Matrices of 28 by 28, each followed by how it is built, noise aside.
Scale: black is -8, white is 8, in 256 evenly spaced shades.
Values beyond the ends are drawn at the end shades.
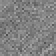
Hankel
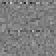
uneven rows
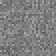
blocks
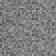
repeating rows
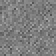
Hankel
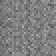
repeating rows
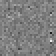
uneven columns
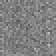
repeating rows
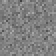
repeating columns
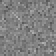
diagonal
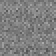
repeating columns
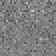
uneven rows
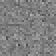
uneven rows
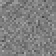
Hankel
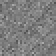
Hankel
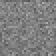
repeating columns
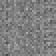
repeating rows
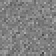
Hankel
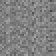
repeating rows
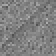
Hankel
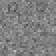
repeating columns
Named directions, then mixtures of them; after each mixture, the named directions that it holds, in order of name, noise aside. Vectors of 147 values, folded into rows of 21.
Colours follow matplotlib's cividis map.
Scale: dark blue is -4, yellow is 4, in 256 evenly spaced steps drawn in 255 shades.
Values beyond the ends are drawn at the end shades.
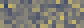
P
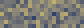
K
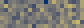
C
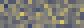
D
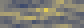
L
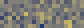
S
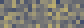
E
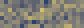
C, L, S.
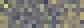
C, D.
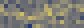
D, L.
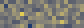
D.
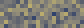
K.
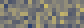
D, K.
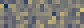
D, K, P.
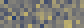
C, S.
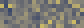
P.
